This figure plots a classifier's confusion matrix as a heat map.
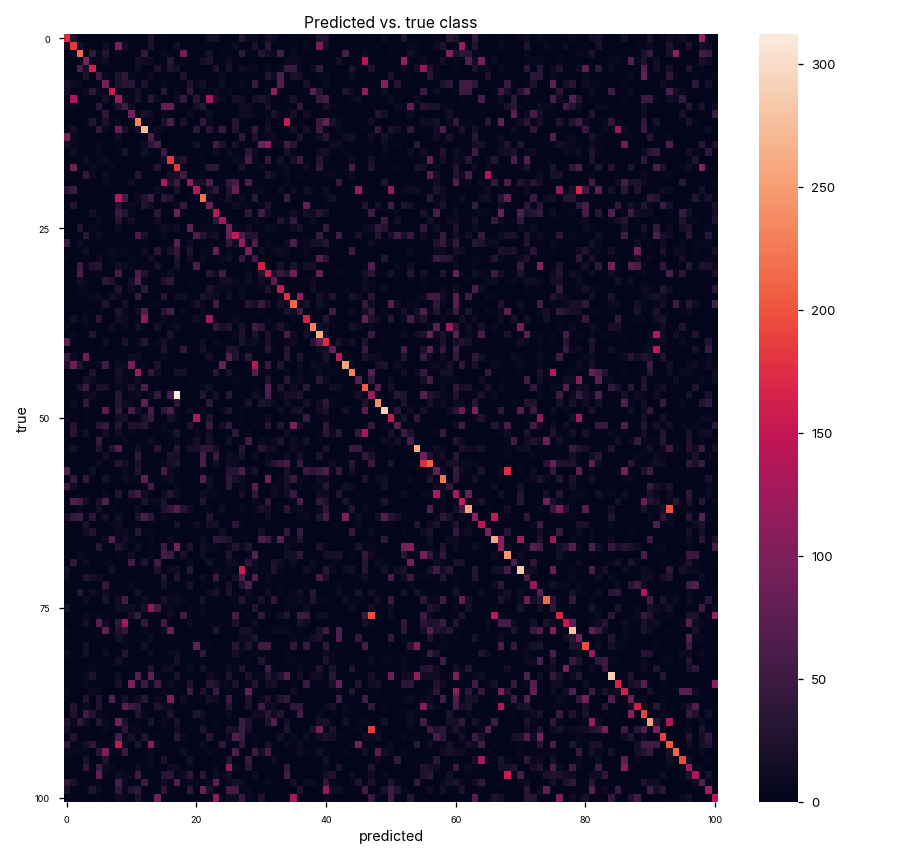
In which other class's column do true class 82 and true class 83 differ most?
77
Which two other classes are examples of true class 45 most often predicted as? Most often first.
79, 82
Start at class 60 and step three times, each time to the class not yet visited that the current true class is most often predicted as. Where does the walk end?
55
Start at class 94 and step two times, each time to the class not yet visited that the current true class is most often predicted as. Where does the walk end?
49
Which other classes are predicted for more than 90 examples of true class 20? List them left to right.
45, 50, 76, 79
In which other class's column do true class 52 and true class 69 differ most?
46
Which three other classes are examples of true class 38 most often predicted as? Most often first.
59, 70, 57
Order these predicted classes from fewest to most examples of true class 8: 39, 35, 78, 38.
38, 35, 39, 78
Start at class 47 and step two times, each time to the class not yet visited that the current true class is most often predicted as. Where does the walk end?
98
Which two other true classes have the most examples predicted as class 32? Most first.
7, 90
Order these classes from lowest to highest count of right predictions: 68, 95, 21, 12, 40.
40, 95, 21, 68, 12
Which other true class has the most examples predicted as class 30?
14
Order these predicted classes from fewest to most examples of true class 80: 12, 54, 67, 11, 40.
11, 12, 40, 67, 54
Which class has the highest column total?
60
